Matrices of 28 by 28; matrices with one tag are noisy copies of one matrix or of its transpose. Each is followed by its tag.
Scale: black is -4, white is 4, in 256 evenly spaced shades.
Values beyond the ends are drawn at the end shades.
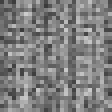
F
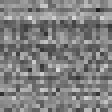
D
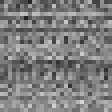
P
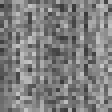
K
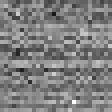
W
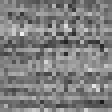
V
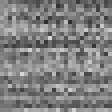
V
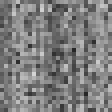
K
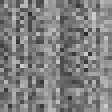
P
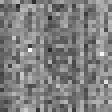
K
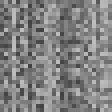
P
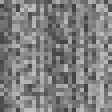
K
